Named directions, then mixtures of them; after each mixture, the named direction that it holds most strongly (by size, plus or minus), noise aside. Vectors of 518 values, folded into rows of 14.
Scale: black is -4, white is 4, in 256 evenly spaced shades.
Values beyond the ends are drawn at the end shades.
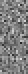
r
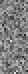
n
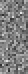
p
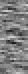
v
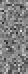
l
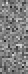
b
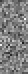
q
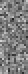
p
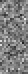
q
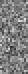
q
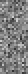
b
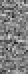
p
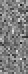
r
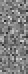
r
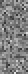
n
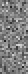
b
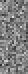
p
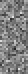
p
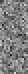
n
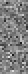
b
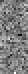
n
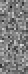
p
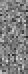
r
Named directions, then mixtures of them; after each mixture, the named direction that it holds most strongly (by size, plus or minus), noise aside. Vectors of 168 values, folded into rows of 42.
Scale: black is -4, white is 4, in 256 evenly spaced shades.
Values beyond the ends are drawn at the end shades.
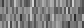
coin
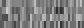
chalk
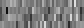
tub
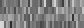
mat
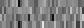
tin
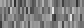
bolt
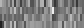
bolt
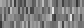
bolt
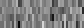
tin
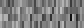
chalk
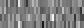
tin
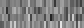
chalk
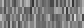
coin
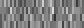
bolt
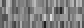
chalk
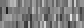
tub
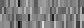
tin
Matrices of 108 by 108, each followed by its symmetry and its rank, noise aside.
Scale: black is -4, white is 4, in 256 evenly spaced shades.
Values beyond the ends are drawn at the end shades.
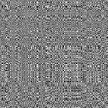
no symmetry, rank four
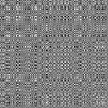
symmetric, rank three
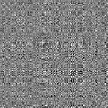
symmetric, rank six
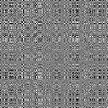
symmetric, rank three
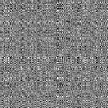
antisymmetric, rank six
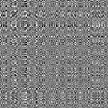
symmetric, rank three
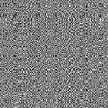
no symmetry, rank six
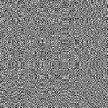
antisymmetric, rank six
